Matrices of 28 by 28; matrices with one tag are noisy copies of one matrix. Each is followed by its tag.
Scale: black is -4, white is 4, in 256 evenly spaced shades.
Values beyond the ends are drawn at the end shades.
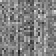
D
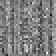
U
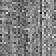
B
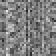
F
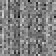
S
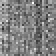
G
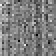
G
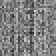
D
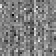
D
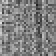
G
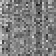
G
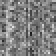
F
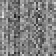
S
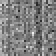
G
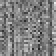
U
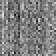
S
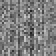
D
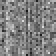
F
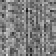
F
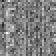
F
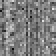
F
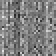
S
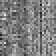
B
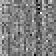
G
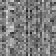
F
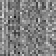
S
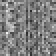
F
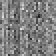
S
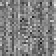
U
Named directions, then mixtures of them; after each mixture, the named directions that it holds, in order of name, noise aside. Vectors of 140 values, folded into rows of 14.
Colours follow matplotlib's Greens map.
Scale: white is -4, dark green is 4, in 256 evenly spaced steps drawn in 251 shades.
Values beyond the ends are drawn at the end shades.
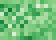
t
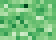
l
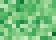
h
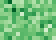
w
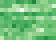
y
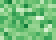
l, w, y.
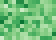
h, l, y.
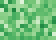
h, w.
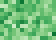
h.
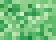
t, w.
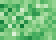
t.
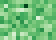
l.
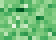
h, l, y.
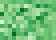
l, t.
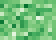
l, t.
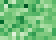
h, l, t.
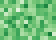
h, l, t.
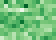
h, l, y.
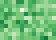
h, t, y.
